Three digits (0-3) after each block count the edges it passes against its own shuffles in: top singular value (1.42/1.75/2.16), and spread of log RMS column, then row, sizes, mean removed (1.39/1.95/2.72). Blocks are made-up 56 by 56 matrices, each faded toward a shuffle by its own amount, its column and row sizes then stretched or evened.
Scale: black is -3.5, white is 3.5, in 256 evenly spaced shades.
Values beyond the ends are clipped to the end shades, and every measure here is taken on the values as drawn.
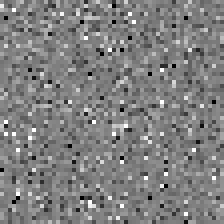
0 1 0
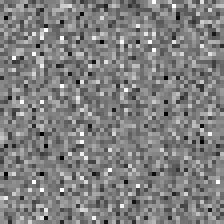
0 1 0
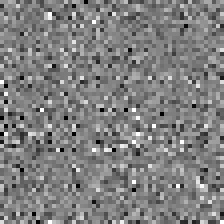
2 1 2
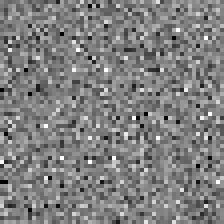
0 1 1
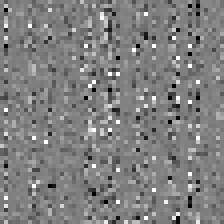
1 3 0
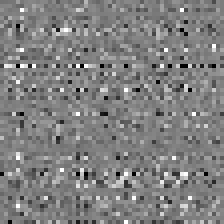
2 1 3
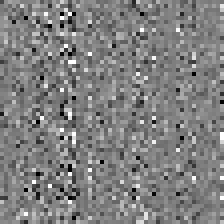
0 3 0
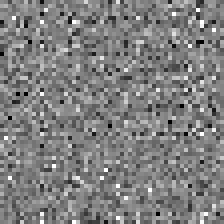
2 1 1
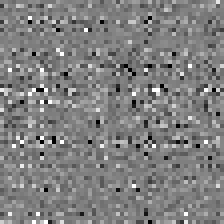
1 1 3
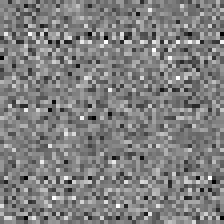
2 0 2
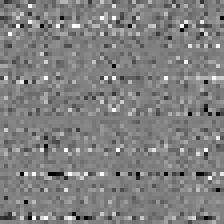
0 1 3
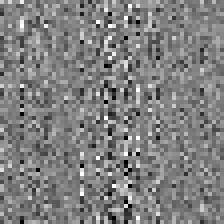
2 3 0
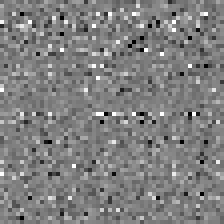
0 0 2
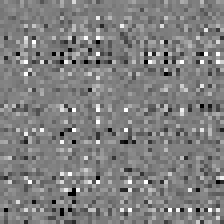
2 2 3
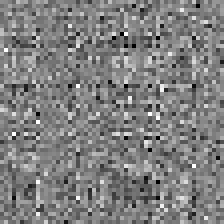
3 2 1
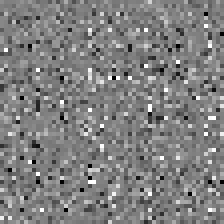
0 1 1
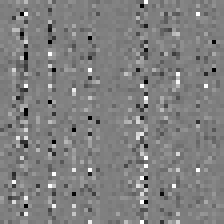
0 3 0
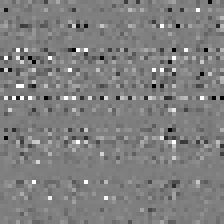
1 1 3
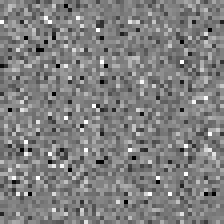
0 1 1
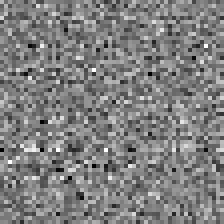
2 0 2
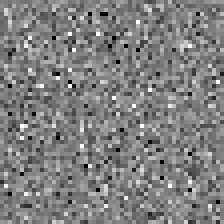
0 1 1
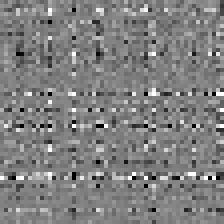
3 2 3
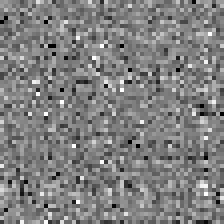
1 1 1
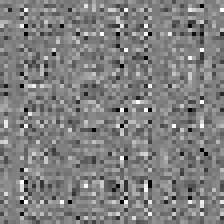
3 3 2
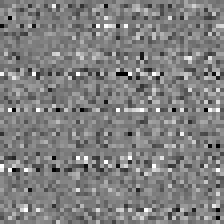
0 1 3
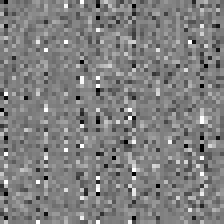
0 3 0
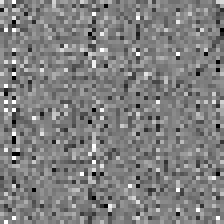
1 2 0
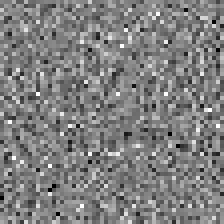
2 0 0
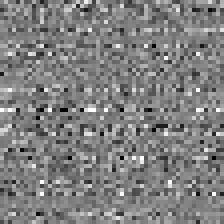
2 0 3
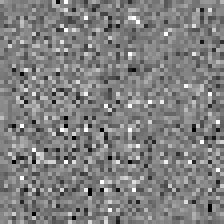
1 2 1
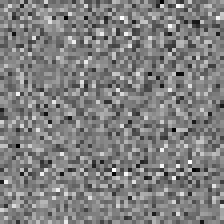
2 0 1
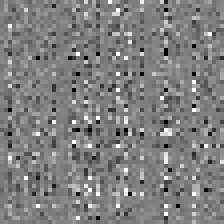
1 3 2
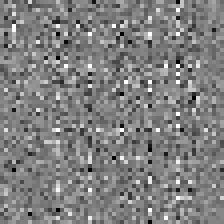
1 2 1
